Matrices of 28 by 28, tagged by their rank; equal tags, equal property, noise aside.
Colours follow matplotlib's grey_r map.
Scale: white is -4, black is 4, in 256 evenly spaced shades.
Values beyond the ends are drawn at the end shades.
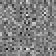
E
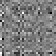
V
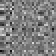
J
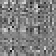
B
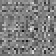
B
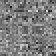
E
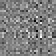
V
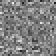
B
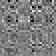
J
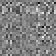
V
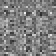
V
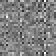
V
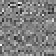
E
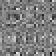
J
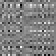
J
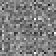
E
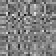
V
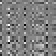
J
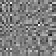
V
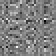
V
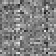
B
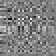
J
